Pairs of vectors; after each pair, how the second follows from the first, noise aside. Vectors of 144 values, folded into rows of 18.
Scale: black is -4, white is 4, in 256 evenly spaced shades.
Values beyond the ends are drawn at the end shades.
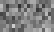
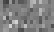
reversed, negated, partly zeroed.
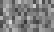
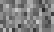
reversed, negated.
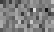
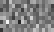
reversed, negated.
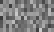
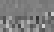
reversed, negated, partly zeroed.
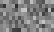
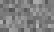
reversed, negated, shrunk.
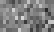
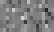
partly zeroed.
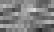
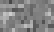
wrapped around, negated, partly zeroed.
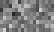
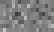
partly zeroed.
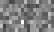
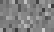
reversed, negated, partly zeroed.
